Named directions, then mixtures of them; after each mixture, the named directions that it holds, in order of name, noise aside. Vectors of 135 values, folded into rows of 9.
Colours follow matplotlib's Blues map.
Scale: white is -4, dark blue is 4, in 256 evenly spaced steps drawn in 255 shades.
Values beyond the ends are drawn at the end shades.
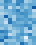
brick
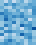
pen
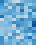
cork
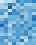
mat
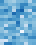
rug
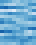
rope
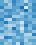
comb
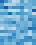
cork, rope.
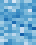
pen, rug.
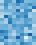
brick, cork.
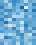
comb.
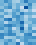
comb.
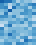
mat.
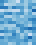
cork, rope.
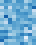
brick.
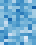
brick, rug.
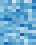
brick, pen, rug.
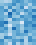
comb, mat.
